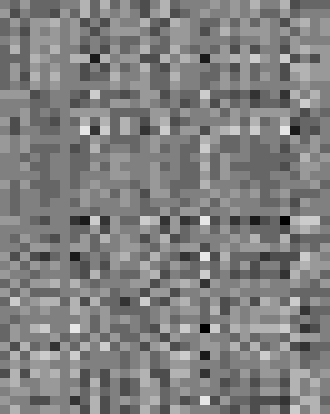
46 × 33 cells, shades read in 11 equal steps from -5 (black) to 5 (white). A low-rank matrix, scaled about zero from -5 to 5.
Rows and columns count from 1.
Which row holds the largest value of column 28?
37
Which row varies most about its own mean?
25
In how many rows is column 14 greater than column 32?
15
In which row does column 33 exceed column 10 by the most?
7
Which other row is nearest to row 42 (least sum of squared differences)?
3
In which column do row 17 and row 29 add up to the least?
8
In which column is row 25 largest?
21
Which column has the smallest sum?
29
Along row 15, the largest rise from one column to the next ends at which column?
11
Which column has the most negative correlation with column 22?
31
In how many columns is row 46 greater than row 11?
17
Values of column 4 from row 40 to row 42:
2 1 2
